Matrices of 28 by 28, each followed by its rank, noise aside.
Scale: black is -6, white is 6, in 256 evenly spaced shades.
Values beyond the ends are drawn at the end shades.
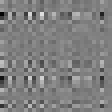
one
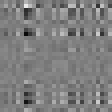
one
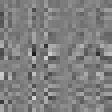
two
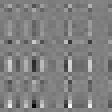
one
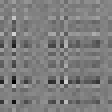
one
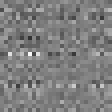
three
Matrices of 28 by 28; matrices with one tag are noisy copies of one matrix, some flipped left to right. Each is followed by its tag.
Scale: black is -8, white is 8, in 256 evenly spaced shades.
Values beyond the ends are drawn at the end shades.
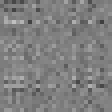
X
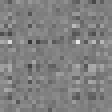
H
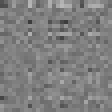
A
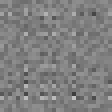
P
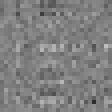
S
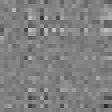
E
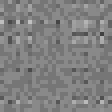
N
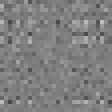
N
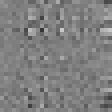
E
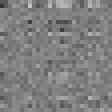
A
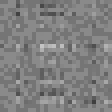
S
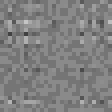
N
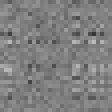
H
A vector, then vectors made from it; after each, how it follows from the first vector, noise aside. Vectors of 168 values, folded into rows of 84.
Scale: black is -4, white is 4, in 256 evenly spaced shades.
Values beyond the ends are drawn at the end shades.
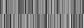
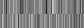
partly zeroed.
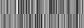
wrapped around.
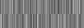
reversed, negated, shrunk.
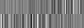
reversed, negated, partly zeroed.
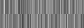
wrapped around, negated, shrunk.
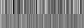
reversed, negated, partly zeroed.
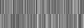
reversed, negated, shrunk.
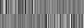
partly zeroed.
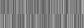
wrapped around, negated, shrunk.
